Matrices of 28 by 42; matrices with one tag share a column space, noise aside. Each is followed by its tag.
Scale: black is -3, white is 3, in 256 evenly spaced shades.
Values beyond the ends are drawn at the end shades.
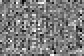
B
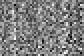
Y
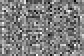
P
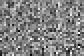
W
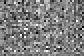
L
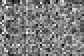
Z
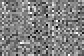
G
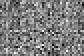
W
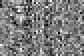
Z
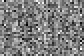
B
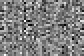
G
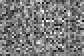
L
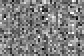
Z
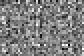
Z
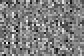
B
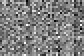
G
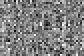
B
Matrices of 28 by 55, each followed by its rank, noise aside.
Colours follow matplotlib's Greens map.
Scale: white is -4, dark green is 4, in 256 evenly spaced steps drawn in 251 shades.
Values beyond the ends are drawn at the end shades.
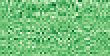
five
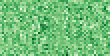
seven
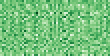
four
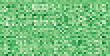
five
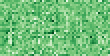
six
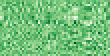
five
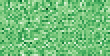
seven
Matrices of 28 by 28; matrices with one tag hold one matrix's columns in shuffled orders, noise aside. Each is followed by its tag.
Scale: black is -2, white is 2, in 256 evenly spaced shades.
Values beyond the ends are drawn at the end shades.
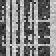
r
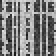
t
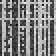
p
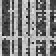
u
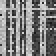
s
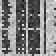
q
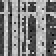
t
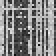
s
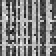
r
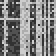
p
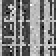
r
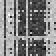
u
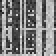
q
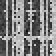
u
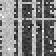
p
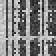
u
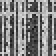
t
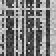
s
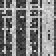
s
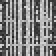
r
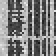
u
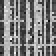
r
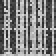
q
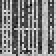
q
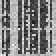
q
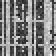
r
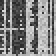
q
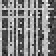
s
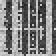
q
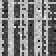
p
